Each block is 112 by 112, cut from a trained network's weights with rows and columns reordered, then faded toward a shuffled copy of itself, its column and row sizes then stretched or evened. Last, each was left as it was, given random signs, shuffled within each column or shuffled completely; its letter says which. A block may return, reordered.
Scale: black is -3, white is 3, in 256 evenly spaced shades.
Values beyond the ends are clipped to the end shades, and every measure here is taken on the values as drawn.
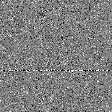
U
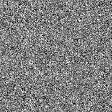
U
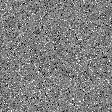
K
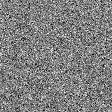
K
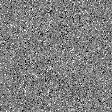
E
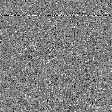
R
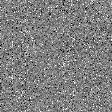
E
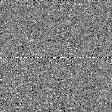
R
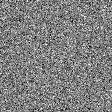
K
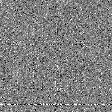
R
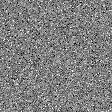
K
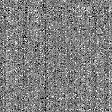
R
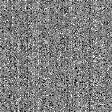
R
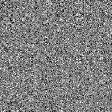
R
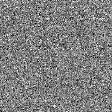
U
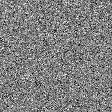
K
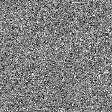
E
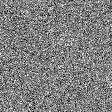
K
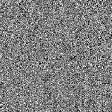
R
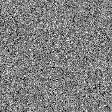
E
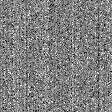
E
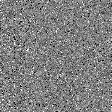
E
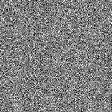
R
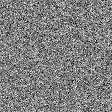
K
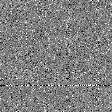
U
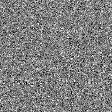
U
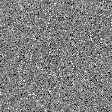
E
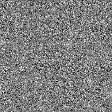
U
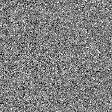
U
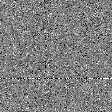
U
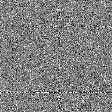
U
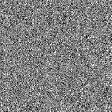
R
